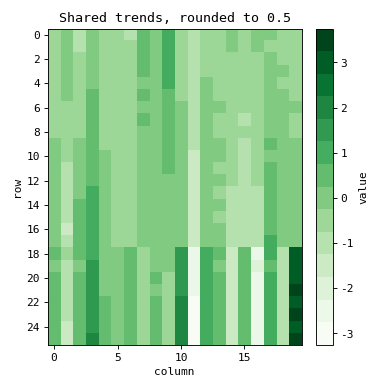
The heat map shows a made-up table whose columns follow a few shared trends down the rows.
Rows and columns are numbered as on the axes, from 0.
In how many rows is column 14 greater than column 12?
2
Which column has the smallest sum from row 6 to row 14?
11
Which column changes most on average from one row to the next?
19
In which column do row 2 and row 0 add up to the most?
9
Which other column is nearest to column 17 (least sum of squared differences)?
12
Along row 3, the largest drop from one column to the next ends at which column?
10
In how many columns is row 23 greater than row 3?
13
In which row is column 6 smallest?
0
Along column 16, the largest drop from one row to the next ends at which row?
18
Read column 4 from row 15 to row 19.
0 0 0 0 0
